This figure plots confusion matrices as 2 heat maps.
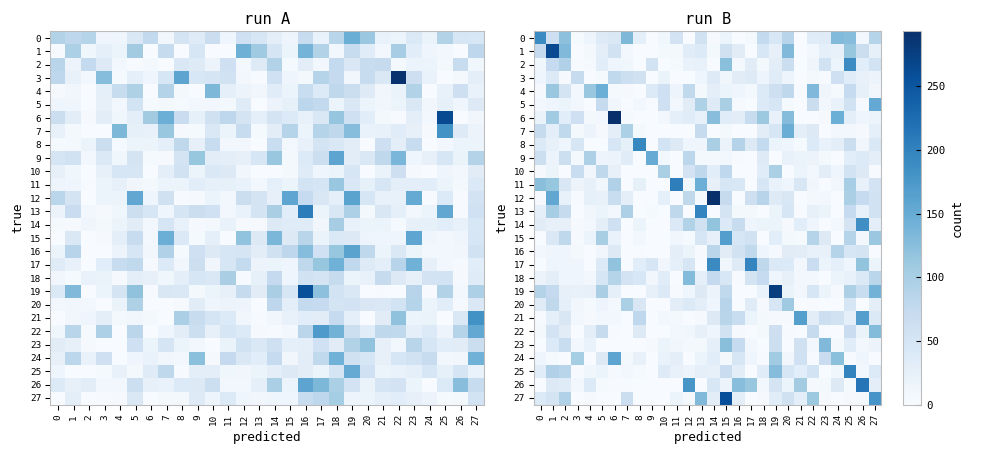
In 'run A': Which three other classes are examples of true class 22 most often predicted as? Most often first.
17, 27, 18
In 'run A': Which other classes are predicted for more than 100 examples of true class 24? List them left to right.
9, 18, 27
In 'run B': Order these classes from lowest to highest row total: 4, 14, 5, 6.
5, 14, 4, 6
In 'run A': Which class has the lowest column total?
2
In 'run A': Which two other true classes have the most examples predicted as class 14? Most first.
15, 9
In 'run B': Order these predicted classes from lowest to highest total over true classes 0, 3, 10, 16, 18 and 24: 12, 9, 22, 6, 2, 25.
9, 22, 2, 12, 25, 6
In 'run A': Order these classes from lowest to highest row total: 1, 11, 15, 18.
11, 18, 15, 1
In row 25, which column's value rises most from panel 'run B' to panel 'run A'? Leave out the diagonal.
7
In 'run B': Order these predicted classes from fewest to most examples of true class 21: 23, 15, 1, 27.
1, 27, 23, 15
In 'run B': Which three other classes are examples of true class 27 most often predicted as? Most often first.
15, 13, 22
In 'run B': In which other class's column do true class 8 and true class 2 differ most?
25
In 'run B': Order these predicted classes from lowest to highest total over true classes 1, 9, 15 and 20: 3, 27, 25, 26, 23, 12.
3, 23, 26, 12, 27, 25
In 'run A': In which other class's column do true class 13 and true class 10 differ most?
16
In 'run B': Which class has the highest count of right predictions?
6
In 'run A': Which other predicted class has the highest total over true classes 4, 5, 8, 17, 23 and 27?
18
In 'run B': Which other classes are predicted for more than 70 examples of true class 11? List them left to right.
0, 1, 6, 13, 25
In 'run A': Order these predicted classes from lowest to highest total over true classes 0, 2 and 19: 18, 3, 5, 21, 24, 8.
24, 3, 21, 8, 5, 18
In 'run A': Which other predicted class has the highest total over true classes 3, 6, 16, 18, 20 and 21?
22
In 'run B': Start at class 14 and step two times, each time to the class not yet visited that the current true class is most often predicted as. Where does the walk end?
12
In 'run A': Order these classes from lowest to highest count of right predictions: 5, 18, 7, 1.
5, 18, 1, 7
